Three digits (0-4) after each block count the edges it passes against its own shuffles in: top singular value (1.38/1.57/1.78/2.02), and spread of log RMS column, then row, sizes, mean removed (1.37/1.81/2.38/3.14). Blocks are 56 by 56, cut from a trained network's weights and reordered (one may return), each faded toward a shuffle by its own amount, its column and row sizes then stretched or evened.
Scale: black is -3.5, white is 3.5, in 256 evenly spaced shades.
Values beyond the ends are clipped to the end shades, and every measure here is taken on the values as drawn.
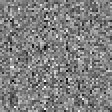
1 2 0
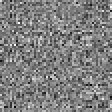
3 1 2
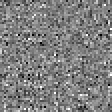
1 2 1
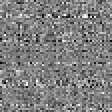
3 1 4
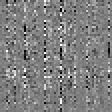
2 4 2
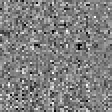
1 3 2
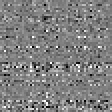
0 2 4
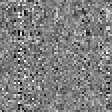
2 3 1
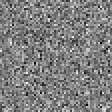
3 2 1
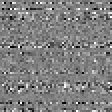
2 2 4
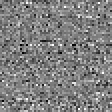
0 1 3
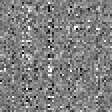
2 3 2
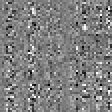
3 4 2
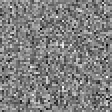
1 1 0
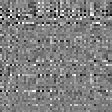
4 2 4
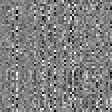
4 4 0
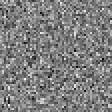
2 2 0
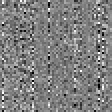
3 4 0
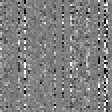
3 4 0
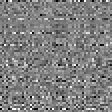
4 0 4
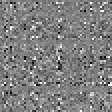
1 3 3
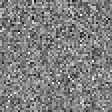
0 1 0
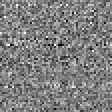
0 0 2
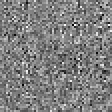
2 2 0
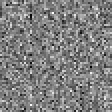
3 2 0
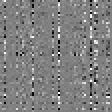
4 4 2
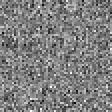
1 1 1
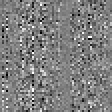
0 4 0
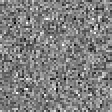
1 0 1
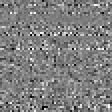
1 2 4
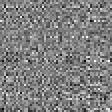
4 1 3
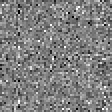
0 2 1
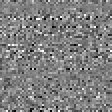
1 0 4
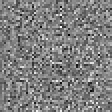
3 2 1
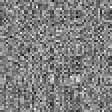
4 2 0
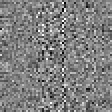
4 3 1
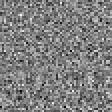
3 0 1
